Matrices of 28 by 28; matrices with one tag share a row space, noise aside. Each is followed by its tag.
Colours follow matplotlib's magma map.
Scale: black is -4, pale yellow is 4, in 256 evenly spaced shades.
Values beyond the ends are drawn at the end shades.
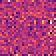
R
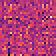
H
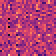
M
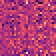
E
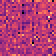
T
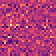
H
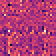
H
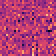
T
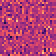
H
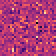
E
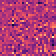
E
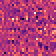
E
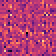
H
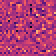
M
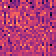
H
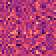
M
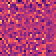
M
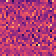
T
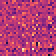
T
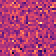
E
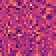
M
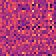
T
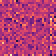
R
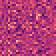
M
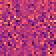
R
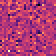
M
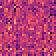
R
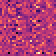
M
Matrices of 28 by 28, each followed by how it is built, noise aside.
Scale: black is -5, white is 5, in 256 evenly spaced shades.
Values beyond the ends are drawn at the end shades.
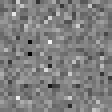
sparse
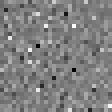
sparse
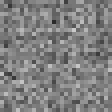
blocks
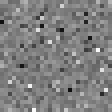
sparse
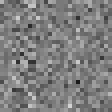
low rank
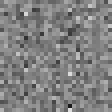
uneven columns
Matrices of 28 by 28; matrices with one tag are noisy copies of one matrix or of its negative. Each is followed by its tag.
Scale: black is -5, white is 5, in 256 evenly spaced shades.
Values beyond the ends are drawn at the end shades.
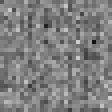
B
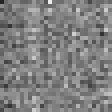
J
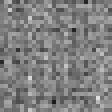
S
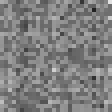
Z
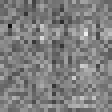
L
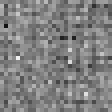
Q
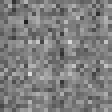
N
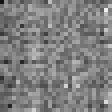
J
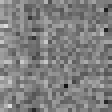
J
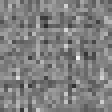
B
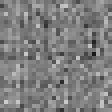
B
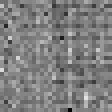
Q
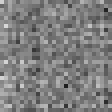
J
